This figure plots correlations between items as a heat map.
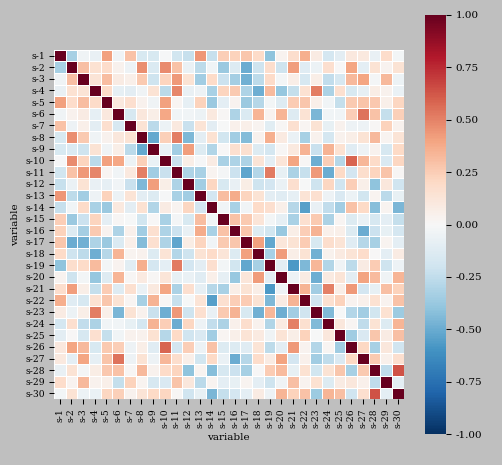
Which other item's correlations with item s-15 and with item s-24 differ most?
s-21
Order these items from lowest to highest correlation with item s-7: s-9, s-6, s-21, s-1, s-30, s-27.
s-9, s-6, s-27, s-30, s-21, s-1
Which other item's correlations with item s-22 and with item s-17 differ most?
s-5
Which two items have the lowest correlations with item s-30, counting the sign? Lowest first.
s-14, s-23
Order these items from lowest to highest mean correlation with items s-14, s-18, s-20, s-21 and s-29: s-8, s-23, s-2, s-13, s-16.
s-23, s-16, s-13, s-2, s-8
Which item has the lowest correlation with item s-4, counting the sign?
s-18
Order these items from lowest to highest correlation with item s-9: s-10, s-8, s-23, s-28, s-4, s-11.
s-8, s-11, s-23, s-10, s-28, s-4
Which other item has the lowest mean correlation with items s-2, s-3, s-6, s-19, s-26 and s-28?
s-17
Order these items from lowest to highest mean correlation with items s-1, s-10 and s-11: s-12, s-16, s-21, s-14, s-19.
s-12, s-16, s-14, s-19, s-21
